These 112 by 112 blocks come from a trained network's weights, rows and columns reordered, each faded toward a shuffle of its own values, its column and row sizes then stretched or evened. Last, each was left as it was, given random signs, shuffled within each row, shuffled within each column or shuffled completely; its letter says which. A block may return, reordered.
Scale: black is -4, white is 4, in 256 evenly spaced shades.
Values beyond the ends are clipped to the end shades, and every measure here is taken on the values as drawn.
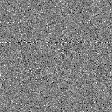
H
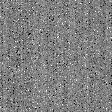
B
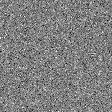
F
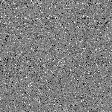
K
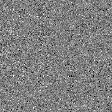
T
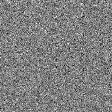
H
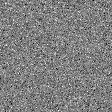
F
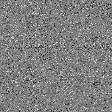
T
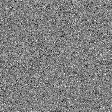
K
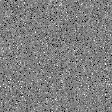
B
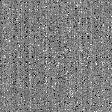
H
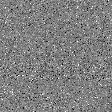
K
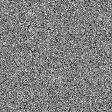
B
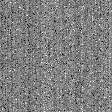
B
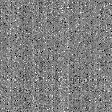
H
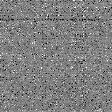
H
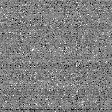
H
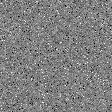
F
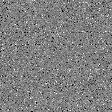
K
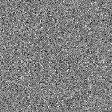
H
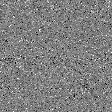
K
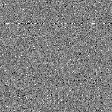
H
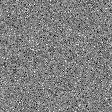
F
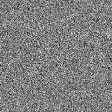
H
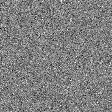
F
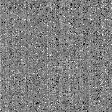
H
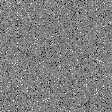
B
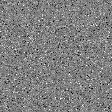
K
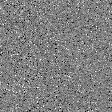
B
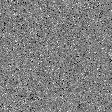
F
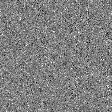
B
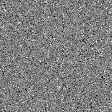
B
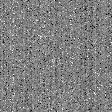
B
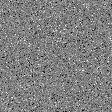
F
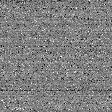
K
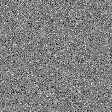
K
